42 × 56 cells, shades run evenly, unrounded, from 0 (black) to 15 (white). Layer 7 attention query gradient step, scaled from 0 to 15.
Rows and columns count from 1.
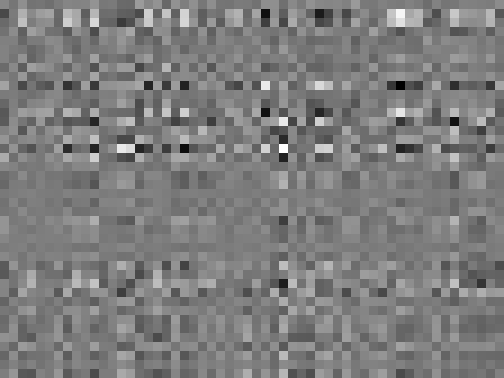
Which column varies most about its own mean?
32
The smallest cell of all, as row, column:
10, 45
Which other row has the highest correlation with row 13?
2
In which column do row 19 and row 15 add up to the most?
51
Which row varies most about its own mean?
17
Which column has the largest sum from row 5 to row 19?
14
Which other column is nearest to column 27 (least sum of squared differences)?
44
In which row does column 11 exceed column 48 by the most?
3
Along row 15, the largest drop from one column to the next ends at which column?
52
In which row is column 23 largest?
15
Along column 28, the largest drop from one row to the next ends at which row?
39
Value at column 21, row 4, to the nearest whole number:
7
